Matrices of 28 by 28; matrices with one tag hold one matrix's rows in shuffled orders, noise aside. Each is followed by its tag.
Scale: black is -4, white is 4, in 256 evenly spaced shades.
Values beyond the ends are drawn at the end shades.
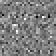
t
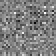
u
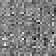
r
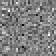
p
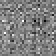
r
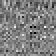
u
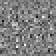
t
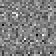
t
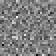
t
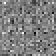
r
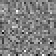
t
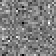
p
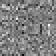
p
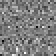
t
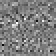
t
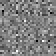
t
